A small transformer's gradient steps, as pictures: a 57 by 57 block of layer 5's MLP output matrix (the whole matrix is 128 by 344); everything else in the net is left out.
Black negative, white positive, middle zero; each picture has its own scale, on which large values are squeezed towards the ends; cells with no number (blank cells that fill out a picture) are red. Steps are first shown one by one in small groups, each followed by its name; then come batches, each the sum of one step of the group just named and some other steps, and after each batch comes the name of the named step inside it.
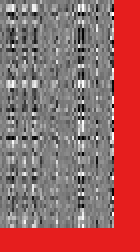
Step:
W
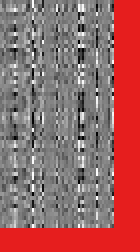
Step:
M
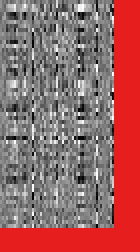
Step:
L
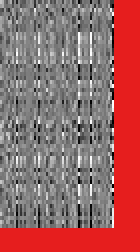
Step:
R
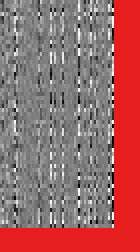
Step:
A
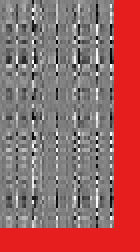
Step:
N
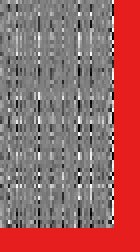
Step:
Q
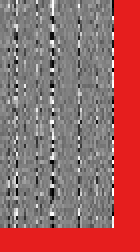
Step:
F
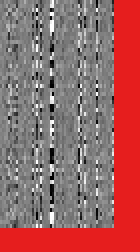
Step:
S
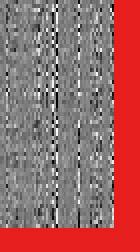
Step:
R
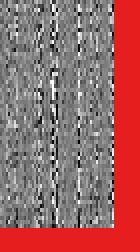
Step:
A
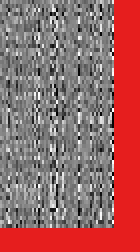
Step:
Q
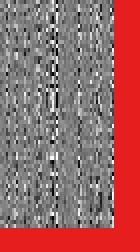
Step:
F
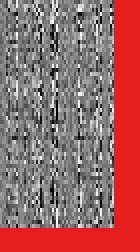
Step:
L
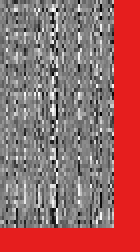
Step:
R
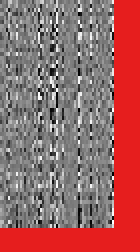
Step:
Q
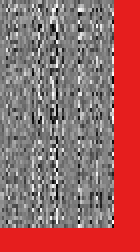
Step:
M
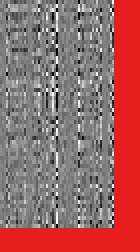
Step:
W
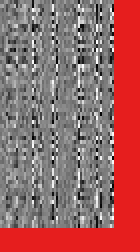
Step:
N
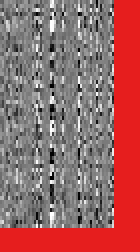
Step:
S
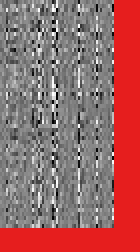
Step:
M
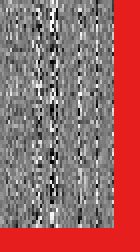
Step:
S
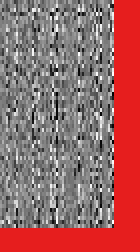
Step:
Q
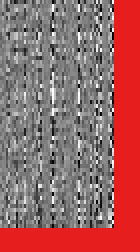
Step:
Q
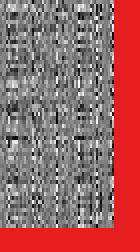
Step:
L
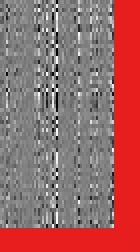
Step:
A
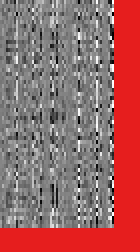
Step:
N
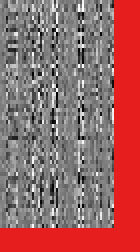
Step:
M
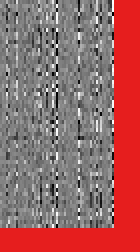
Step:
L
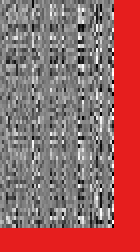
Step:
Q
